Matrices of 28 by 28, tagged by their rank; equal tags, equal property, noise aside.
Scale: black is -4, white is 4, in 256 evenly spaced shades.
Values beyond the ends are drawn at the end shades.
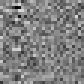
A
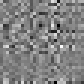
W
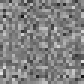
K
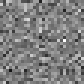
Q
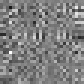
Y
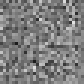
K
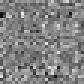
A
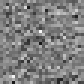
Q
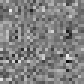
W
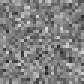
K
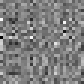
W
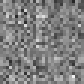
W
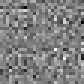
Y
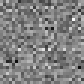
A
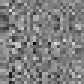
W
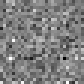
Y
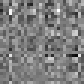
W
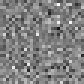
A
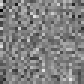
A
